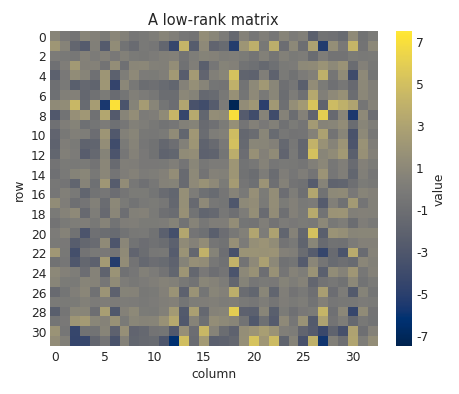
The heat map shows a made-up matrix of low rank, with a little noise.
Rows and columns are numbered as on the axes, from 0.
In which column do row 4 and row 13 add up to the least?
30
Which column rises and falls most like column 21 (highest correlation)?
7
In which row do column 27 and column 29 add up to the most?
8
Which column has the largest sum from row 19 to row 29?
18
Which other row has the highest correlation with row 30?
22
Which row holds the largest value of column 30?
1
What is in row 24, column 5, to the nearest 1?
-2
